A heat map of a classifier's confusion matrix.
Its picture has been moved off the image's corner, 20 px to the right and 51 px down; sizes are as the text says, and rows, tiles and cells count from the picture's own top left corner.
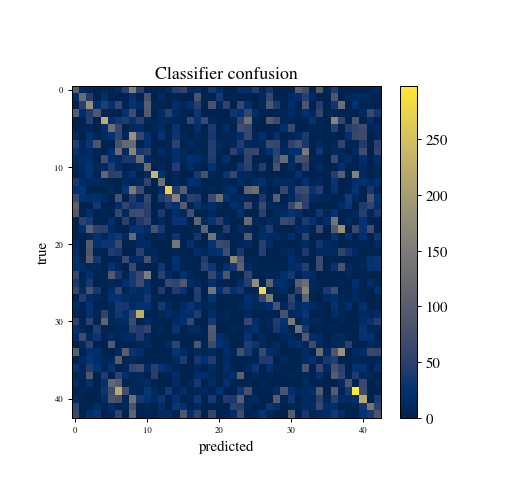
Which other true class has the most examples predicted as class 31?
15
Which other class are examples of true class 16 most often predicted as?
0
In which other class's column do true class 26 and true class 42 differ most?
32
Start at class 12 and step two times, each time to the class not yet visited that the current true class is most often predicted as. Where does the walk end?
28
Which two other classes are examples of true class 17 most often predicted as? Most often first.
36, 24
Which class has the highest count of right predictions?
39
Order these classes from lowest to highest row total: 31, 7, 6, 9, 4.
31, 6, 9, 7, 4
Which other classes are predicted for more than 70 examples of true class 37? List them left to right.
2, 23, 36
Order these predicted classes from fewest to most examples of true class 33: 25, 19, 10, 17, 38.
10, 25, 38, 19, 17
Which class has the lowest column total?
35
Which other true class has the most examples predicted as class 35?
26
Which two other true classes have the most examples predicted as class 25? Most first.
13, 8
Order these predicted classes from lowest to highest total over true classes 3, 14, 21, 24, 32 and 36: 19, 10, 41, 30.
30, 41, 19, 10
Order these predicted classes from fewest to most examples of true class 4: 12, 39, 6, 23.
12, 6, 23, 39
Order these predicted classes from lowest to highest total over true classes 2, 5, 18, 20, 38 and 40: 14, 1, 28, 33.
33, 1, 28, 14
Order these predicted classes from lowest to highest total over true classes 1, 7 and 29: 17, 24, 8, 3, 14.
24, 14, 3, 17, 8
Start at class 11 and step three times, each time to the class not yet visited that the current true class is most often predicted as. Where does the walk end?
8
